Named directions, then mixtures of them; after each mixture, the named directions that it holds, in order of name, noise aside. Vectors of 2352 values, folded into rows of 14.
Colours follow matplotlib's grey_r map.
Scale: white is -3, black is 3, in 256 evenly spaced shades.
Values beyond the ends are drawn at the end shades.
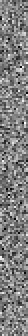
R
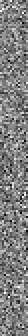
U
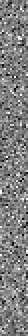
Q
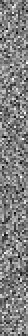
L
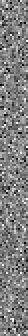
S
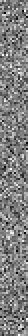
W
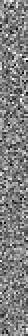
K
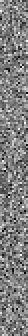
R, S, U.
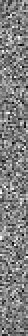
K, Q, R.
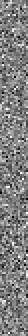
L, Q, U.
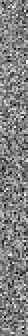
L, U, W.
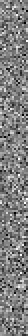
L, S, U.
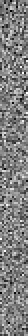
K, R.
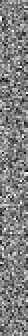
Q, R.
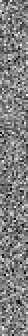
R, U.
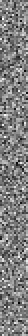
L, R, S.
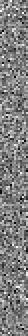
Q, U.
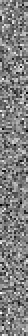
K, R.
